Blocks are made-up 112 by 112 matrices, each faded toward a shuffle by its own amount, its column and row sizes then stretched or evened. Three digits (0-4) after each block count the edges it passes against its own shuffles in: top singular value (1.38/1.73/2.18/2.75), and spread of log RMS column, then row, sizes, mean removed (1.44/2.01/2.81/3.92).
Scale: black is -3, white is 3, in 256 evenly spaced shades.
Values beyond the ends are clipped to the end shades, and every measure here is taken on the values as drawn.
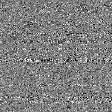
2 0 3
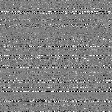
3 0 4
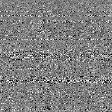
1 2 4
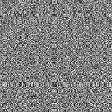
4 1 2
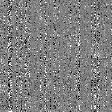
2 4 1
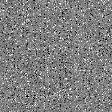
1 2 0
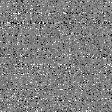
2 1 3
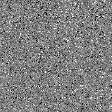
1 2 2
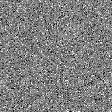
2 0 0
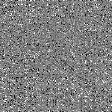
1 2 2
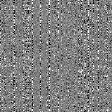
3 4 0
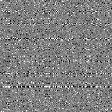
4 1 3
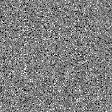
2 1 1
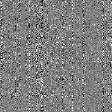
2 4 2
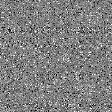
2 1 2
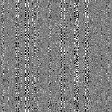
4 4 0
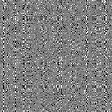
4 3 1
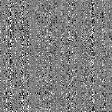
1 4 2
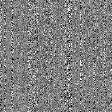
1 4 0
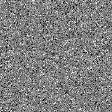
0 2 0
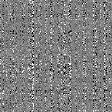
2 4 2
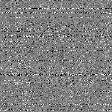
0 1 4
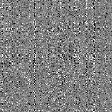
3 3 2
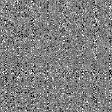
2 3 2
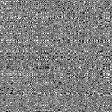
4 0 3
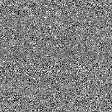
1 1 2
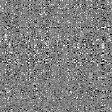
3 2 3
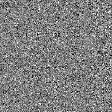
1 2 1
